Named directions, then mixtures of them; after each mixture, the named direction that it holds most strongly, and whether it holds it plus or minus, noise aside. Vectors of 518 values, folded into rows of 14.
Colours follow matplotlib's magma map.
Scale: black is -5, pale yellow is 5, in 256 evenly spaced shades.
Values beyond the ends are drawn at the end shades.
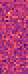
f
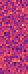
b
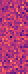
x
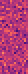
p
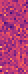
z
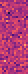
f, minus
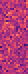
f, plus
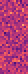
b, plus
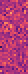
z, minus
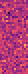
f, minus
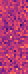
x, minus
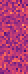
b, plus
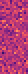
p, minus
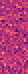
p, plus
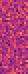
x, minus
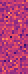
f, plus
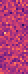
b, minus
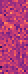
z, minus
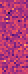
f, minus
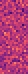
b, minus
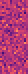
p, minus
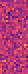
f, minus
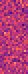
b, minus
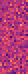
x, plus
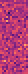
f, minus
